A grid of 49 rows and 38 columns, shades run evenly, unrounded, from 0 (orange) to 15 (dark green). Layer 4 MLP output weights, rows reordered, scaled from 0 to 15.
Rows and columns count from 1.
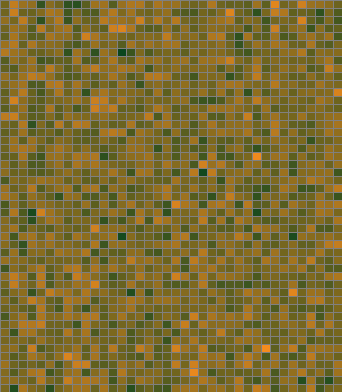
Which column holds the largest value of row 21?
33
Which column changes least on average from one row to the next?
32
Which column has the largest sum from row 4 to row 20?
5
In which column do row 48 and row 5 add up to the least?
10
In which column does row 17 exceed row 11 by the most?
7
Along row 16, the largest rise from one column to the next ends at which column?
4
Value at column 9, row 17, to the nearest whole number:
9
